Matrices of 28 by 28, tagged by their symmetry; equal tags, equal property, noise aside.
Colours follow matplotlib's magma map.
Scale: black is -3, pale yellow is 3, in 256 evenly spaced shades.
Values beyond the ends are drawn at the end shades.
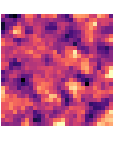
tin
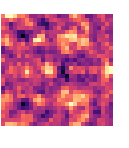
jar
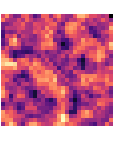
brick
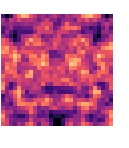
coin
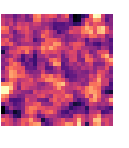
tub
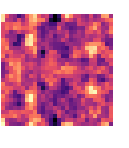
jar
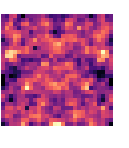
coin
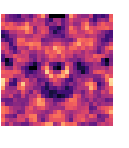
coin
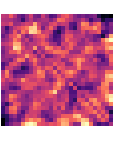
tin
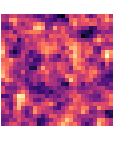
tub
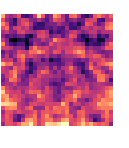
coin
